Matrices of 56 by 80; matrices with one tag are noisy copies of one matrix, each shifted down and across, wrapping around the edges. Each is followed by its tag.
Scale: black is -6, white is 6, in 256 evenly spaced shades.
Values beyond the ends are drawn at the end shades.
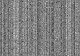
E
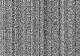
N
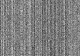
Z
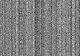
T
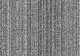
Z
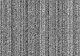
E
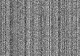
N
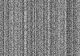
T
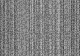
Z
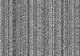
N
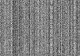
T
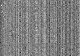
Z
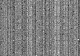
E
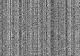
N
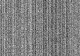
Z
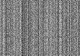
T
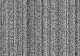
N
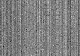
Z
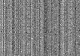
N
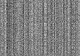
T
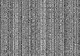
E
